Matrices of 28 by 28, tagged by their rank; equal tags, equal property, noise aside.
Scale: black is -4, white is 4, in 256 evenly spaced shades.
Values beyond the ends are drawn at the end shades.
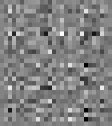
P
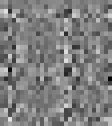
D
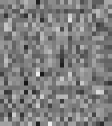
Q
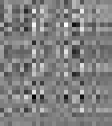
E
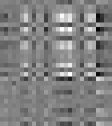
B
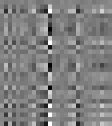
B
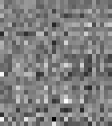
P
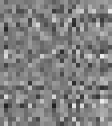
D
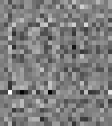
D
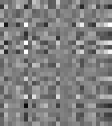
E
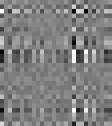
B
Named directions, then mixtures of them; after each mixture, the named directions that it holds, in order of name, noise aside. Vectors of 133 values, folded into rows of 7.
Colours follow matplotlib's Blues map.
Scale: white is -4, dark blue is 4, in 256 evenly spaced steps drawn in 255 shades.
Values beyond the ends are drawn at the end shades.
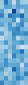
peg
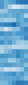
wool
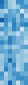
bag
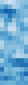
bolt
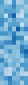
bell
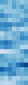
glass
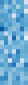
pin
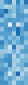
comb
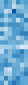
peg, wool.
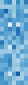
comb.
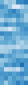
bolt, wool.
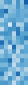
comb, pin.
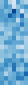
bag, bolt, peg.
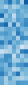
comb, glass, wool.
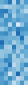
comb.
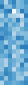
peg.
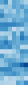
glass.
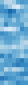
bolt, wool.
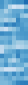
wool.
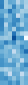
bell, pin.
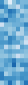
bag, bell, bolt.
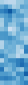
bolt.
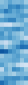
glass, wool.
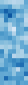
bolt.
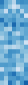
bag, wool.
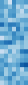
bell, glass, wool.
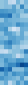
bolt, glass.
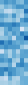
bolt, glass, pin.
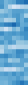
wool.
